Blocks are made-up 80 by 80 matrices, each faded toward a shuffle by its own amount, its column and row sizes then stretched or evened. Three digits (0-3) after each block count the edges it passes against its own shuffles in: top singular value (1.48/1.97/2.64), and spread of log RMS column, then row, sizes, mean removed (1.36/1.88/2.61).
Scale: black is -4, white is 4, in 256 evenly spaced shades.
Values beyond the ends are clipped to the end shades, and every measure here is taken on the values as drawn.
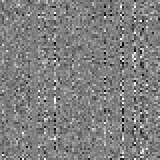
2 3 1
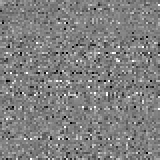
1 1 3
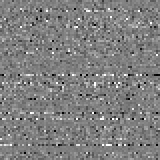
0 0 3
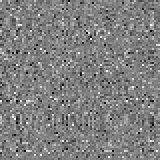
2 1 2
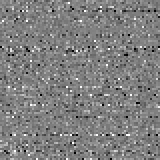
0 0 3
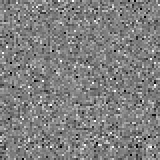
1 0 1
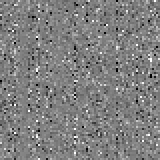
0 3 0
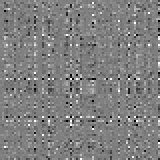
3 3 2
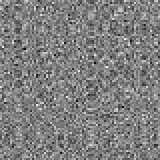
2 0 0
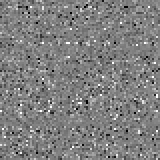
0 1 2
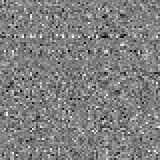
2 1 2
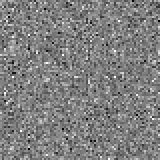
1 1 0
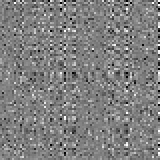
3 3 2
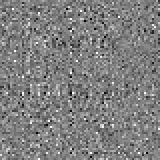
2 2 1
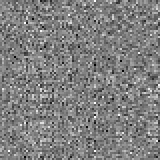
2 2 0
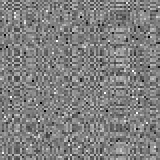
3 1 0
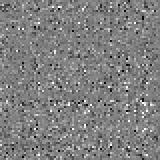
0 2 2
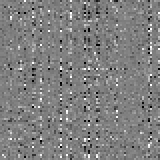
2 3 2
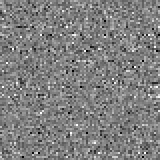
0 0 2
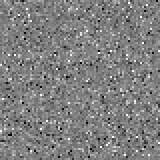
0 0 0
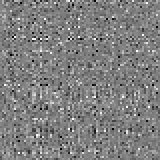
2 2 2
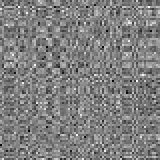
3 0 2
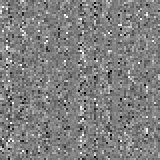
0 3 0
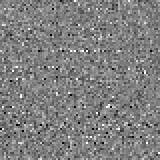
0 0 2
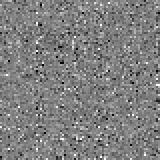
0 2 1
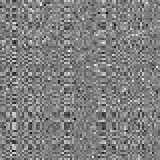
3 3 0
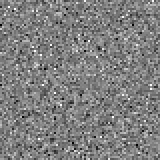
0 0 0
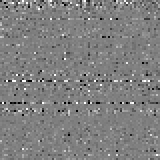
1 1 3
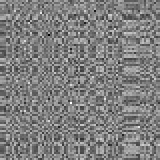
3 1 2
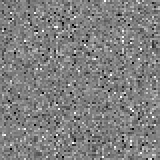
1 2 0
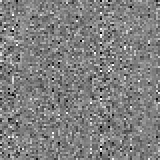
1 3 0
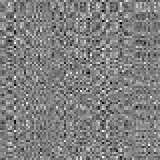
3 3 1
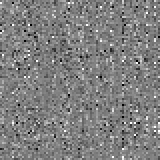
0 3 2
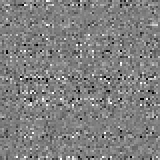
1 2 3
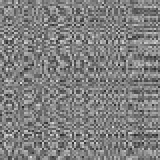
3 1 3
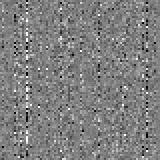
2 3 0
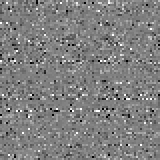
1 1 3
